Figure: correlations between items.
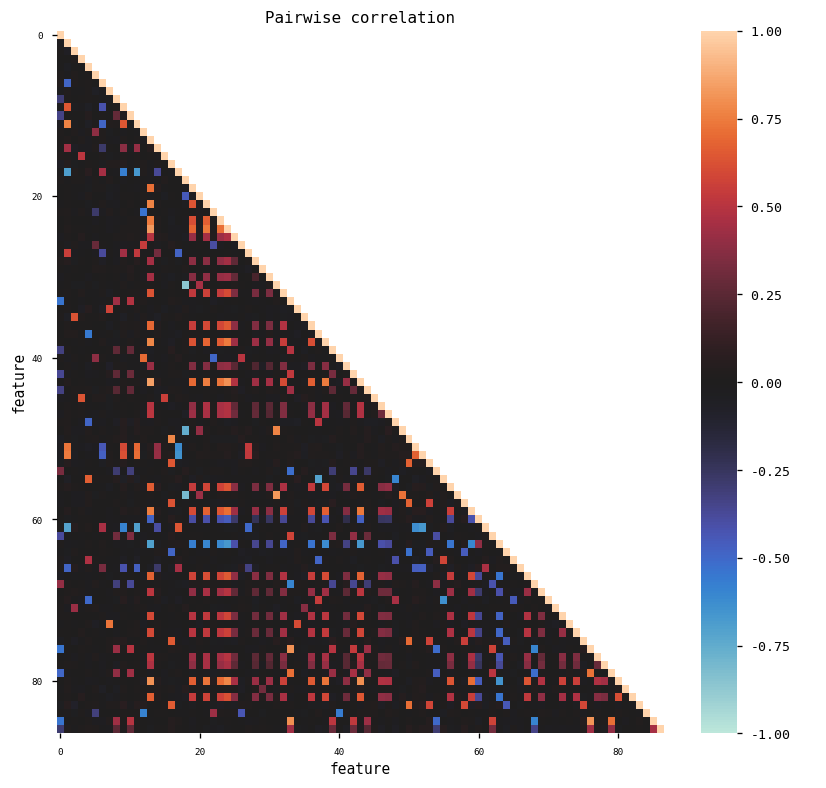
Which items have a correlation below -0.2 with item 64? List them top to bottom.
16, 50, 53, 58, 75, 83
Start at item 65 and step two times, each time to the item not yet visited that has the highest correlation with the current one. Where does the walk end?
4
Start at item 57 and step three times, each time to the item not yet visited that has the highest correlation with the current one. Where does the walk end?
20
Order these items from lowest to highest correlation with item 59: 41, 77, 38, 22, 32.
22, 41, 77, 32, 38
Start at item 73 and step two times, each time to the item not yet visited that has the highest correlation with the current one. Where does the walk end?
34
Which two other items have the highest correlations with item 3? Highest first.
45, 15
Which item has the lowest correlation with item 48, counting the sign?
55
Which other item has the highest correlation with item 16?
50
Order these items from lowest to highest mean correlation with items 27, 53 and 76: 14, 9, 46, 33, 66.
66, 46, 14, 9, 33
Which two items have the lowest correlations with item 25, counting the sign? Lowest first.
63, 60
